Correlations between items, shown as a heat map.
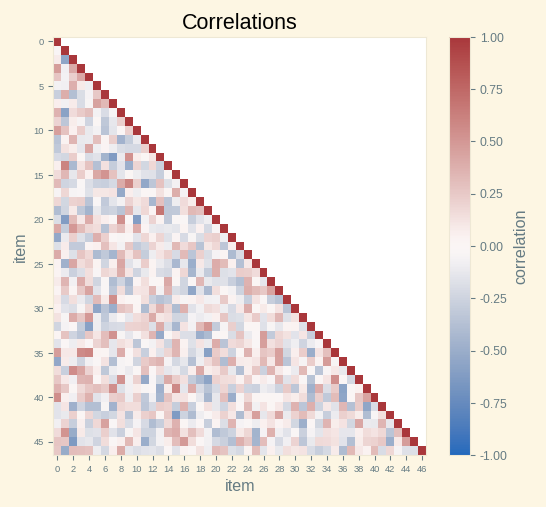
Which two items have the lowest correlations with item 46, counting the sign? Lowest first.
1, 36
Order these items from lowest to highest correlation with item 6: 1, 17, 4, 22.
4, 17, 22, 1
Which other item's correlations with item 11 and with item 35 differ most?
38
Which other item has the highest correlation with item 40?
0
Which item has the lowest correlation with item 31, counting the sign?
43
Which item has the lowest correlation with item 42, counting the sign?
15
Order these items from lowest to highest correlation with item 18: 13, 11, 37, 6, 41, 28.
6, 28, 41, 11, 13, 37
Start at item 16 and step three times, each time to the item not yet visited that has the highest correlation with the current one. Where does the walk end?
19
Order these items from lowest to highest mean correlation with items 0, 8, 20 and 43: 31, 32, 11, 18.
11, 32, 31, 18
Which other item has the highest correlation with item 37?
2
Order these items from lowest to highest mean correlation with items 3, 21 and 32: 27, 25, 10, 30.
30, 27, 25, 10
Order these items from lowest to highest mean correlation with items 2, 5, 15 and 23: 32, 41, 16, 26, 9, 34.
41, 32, 16, 26, 9, 34
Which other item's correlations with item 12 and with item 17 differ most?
28
